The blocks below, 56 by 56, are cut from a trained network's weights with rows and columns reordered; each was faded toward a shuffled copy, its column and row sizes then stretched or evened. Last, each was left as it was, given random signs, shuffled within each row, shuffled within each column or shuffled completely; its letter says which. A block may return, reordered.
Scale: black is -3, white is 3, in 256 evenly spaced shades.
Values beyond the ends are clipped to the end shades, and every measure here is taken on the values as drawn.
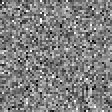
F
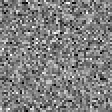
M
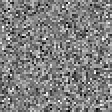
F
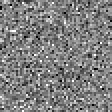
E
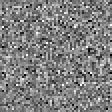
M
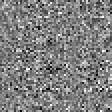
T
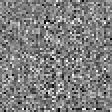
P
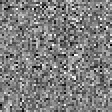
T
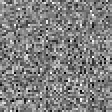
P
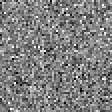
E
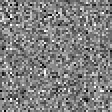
T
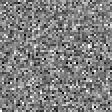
M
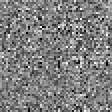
T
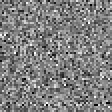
M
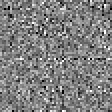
T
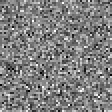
M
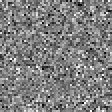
M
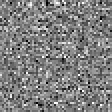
P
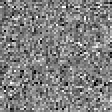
P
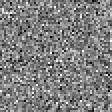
E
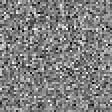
M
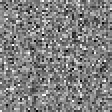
F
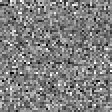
M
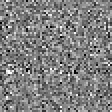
P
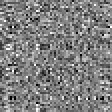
P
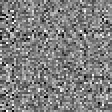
P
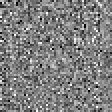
F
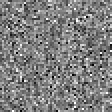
F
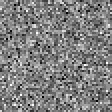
E
